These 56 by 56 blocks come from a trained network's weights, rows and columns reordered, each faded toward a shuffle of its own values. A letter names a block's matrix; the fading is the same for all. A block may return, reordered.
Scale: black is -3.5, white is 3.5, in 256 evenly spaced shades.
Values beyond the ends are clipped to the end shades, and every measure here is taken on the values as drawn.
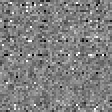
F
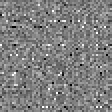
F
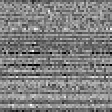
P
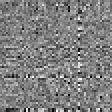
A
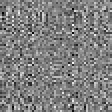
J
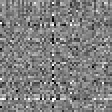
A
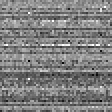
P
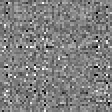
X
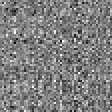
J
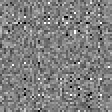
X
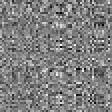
J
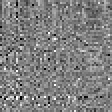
X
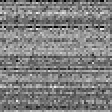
P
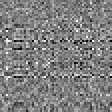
A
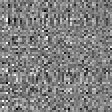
J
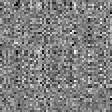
J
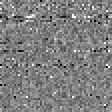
F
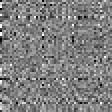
A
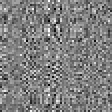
J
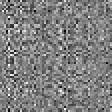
J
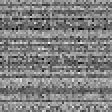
P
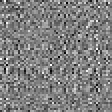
J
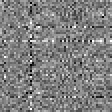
A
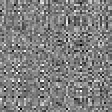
J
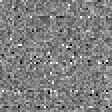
F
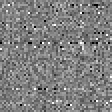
F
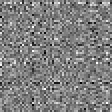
A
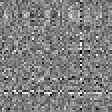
A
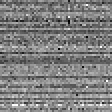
P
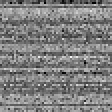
P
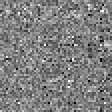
F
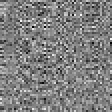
J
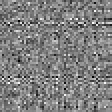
A
